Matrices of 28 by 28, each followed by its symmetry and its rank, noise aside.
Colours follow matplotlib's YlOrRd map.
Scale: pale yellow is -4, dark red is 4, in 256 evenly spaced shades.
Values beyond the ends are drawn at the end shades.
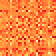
antisymmetric, rank four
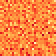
antisymmetric, rank six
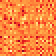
no symmetry, rank four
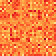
symmetric, rank six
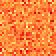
no symmetry, rank six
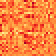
no symmetry, rank four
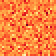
no symmetry, rank six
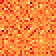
symmetric, rank six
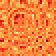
symmetric, rank four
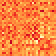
symmetric, rank four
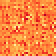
antisymmetric, rank six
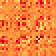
symmetric, rank four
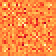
symmetric, rank four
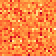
antisymmetric, rank six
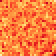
symmetric, rank six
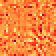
antisymmetric, rank four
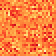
no symmetry, rank six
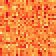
antisymmetric, rank six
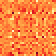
no symmetry, rank three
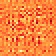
antisymmetric, rank four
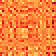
no symmetry, rank three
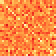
symmetric, rank six
